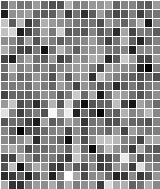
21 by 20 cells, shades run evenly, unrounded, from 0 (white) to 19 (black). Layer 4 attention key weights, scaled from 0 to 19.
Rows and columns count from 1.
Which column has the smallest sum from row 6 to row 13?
9
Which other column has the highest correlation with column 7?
1
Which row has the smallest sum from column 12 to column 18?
16
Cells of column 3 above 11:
12
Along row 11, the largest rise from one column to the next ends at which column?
13
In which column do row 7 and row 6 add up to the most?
6
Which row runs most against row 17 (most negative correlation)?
7
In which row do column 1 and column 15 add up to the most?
20
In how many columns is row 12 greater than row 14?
10
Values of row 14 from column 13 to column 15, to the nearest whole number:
10 13 13
